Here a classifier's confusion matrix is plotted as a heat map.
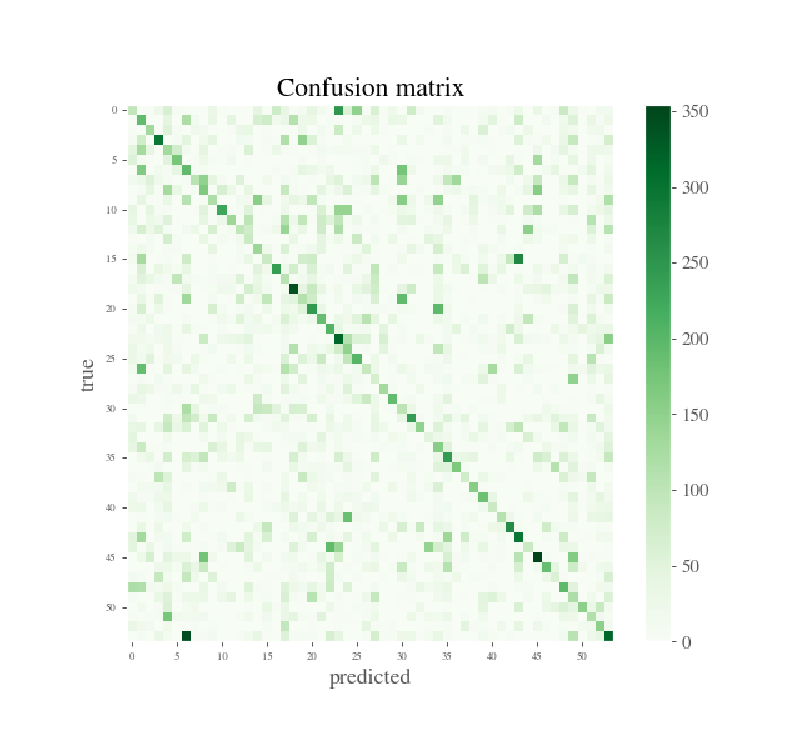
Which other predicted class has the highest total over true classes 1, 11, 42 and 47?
6
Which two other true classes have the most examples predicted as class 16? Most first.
0, 30
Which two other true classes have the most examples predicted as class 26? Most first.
21, 29
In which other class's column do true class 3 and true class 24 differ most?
19
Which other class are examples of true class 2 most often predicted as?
23
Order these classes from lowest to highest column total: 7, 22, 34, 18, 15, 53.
7, 15, 22, 18, 34, 53
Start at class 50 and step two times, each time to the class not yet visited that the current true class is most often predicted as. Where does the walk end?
17
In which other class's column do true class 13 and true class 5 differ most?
45
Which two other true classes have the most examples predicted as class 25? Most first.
0, 13
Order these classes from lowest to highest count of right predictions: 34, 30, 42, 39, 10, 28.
30, 28, 34, 39, 10, 42
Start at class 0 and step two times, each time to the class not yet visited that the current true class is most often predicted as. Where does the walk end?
53
